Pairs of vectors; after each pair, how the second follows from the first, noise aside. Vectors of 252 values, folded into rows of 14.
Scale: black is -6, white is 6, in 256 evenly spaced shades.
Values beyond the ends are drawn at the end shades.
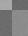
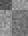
negated.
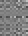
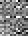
negated, scaled up.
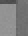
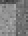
copied.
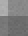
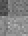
negated.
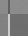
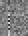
sign-scrambled.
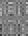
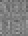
reversed, shrunk.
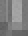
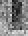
negated, scaled up.
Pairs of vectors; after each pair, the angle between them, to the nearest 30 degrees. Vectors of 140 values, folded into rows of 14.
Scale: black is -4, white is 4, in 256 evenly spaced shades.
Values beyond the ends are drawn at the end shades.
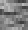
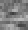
90 degrees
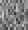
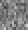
120 degrees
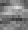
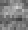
30 degrees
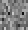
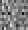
30 degrees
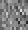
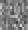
90 degrees
